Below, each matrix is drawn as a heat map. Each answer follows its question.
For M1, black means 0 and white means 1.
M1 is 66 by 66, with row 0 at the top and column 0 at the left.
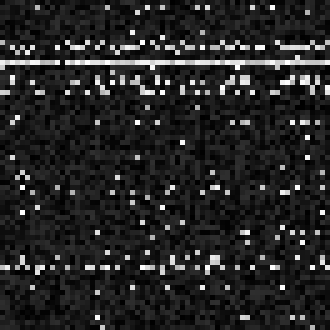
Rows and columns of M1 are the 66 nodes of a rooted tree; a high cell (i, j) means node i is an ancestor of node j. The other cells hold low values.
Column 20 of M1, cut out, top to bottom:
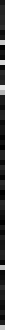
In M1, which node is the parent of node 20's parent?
17
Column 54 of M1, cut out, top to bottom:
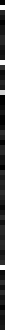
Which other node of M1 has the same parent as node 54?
50
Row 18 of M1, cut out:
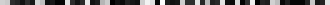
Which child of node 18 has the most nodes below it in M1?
8
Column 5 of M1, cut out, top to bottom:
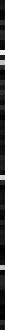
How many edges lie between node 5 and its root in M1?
4
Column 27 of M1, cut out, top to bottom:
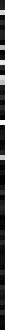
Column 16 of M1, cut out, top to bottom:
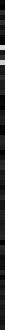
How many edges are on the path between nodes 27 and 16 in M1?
5
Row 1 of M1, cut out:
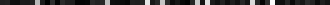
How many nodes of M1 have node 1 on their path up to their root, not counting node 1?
8
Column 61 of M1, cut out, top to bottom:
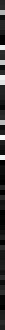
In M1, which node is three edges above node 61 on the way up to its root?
31
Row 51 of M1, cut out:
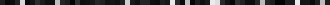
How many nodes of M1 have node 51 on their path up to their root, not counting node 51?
10
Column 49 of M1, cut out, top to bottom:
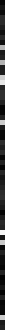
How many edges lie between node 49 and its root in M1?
8
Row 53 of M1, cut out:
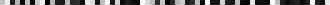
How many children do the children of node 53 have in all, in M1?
3
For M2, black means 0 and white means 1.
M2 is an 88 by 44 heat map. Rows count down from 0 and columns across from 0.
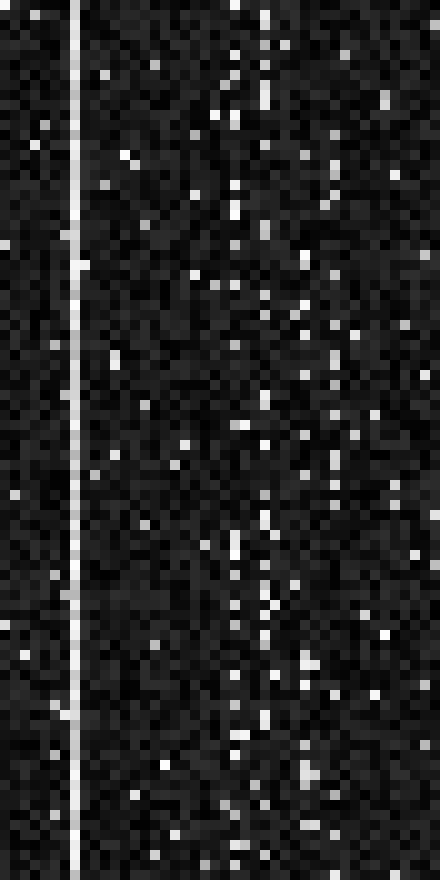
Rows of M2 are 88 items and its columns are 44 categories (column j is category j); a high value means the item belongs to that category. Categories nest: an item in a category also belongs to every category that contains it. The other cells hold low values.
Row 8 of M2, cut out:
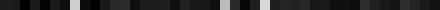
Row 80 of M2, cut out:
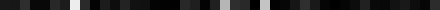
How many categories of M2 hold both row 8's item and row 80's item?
3
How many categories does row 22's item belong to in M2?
3
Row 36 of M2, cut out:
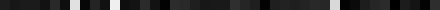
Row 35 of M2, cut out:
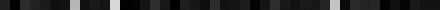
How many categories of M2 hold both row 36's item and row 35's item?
3
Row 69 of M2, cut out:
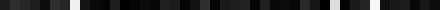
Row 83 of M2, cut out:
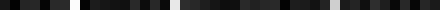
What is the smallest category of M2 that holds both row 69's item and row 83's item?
33
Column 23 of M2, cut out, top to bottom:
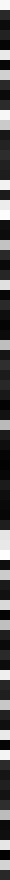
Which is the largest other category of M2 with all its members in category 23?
5
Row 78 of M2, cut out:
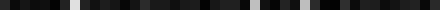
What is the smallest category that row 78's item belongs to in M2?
25
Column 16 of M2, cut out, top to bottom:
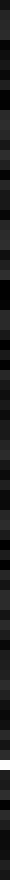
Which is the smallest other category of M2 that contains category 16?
30
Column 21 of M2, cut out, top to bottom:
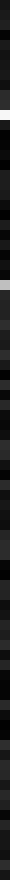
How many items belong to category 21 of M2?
2
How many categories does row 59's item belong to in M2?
3
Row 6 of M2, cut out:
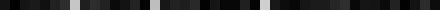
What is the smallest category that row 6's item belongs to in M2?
15
